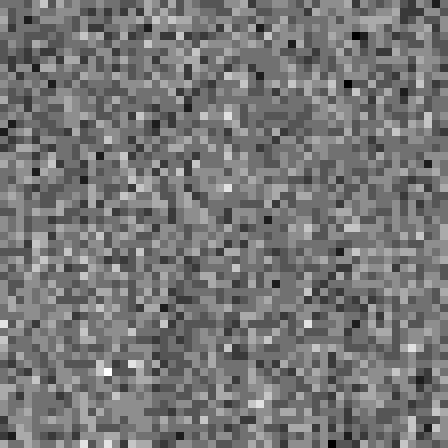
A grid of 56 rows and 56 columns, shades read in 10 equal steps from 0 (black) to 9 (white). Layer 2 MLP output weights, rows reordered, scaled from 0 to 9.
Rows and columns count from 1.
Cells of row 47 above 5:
9
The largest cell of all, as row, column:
47, 14
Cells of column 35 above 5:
6
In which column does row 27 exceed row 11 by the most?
44
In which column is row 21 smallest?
54
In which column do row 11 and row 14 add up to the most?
42
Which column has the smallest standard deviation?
41
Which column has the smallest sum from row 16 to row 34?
11
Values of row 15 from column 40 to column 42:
5 5 4
